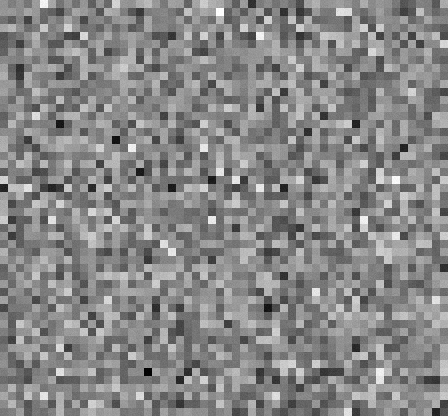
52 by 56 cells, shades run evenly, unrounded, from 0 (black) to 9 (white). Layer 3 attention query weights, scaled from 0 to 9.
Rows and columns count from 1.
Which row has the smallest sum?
48
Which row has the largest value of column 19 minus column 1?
24
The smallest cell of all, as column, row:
19, 47
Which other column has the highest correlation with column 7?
1
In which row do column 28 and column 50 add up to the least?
5
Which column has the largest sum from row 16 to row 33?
49
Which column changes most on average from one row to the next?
8
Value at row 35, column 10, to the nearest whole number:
3
